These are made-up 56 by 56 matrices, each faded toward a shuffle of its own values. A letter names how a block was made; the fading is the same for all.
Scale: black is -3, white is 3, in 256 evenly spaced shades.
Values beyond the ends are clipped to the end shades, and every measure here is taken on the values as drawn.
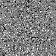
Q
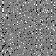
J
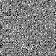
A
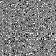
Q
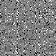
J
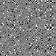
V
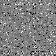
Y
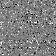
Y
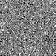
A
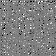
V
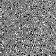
Q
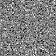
A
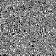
A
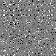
V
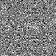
A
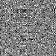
A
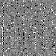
J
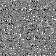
Y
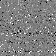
Y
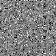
Q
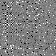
V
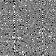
J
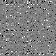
V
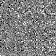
A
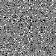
Q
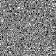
A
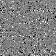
Y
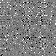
V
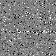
Y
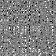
J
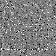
Y
